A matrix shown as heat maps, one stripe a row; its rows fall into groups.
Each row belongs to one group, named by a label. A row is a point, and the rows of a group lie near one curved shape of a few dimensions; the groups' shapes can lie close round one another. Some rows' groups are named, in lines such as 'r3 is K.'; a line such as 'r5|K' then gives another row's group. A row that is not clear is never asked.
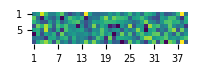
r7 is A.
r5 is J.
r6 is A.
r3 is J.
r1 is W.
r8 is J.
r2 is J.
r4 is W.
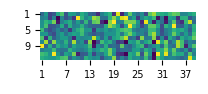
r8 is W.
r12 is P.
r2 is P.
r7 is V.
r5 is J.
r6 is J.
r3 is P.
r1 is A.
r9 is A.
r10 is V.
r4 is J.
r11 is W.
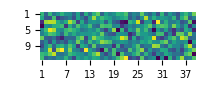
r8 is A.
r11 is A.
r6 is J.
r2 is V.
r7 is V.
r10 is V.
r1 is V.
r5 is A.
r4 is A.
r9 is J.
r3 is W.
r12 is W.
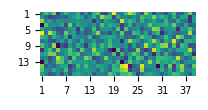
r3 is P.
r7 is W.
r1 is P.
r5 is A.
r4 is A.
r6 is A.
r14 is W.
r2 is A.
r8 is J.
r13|A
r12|A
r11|A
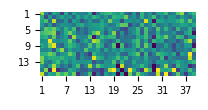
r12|W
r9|A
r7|W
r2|V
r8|W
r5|W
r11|W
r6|A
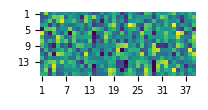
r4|J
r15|J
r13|V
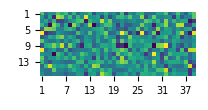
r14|W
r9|V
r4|W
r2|V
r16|A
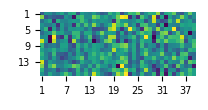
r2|V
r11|V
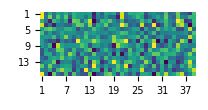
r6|V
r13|P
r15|V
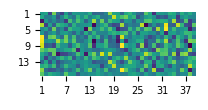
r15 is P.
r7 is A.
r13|J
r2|P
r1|J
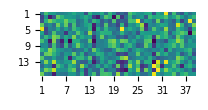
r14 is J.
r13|W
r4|A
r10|W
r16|A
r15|W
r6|A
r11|W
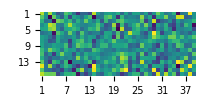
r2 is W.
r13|W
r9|W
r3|V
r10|W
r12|P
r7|A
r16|W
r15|V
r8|J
